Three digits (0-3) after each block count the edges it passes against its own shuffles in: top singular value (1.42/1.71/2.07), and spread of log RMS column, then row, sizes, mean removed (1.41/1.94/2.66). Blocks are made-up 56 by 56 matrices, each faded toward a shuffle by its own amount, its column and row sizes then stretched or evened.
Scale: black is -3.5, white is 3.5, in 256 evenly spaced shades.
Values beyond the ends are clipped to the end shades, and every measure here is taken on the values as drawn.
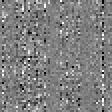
1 3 0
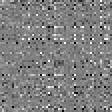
3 2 3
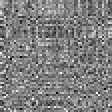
3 1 0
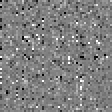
0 2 1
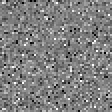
0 0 1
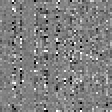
1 3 1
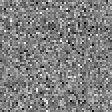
1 1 0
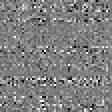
1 2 3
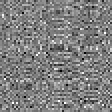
3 0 1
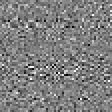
3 0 2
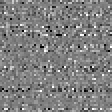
1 0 3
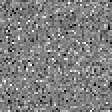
1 0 0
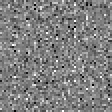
0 2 0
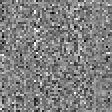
1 2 0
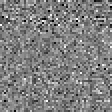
1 0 2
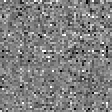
1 1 2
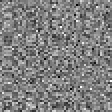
3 0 0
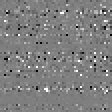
0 2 3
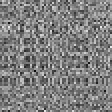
3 1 1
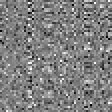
3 2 0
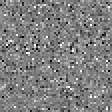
0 0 1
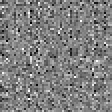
2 2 0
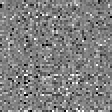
2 1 2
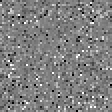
0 1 1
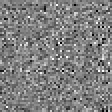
2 1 2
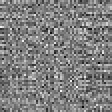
3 1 1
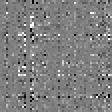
2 3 2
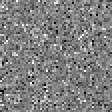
0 1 0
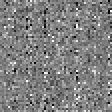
0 2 1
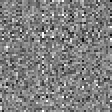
2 2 1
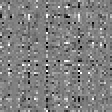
3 3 2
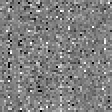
0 2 1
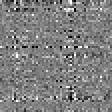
3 2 3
